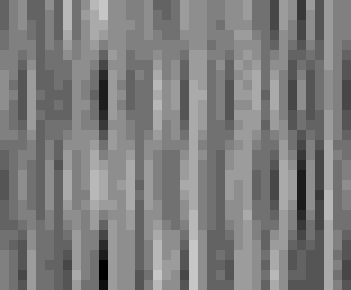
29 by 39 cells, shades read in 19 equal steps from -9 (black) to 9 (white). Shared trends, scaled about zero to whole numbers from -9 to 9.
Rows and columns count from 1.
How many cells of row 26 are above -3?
31
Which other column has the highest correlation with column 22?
9
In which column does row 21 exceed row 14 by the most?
12
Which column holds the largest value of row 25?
22
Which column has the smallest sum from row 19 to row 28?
34
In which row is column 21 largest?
19
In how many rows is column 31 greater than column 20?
11
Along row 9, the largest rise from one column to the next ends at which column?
13
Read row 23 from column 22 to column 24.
4 0 -1
